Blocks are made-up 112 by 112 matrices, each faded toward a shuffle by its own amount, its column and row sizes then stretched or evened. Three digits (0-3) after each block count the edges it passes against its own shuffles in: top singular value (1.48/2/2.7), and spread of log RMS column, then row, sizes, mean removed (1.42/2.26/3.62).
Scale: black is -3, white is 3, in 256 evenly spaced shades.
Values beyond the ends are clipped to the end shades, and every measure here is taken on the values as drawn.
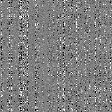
2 3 1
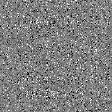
1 2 1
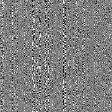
2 3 0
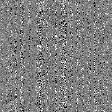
0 3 0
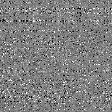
1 1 2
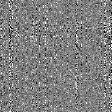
1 3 1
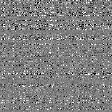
1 2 3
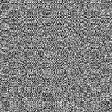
3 1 1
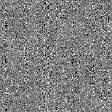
2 2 0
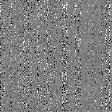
1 3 0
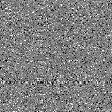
2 0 1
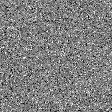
0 0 0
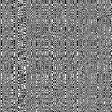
3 3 0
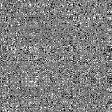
2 1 2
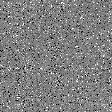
1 1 0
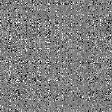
0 3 2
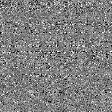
1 1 2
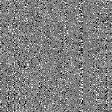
2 2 0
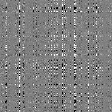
3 3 2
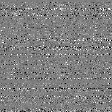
0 1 3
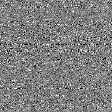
1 0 2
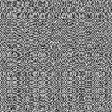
3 1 0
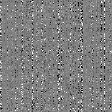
1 3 1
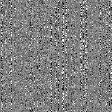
0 3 0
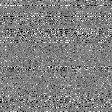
2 0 3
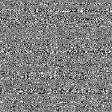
1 0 3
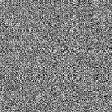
3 1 2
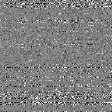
1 1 3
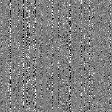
2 3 0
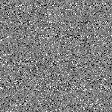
1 0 2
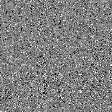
0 1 1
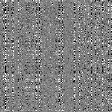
3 3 1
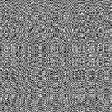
3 1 0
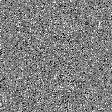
1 1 0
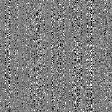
2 3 0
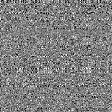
2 0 2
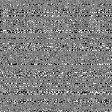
2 0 3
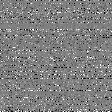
0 0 3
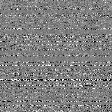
1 0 3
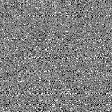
2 0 2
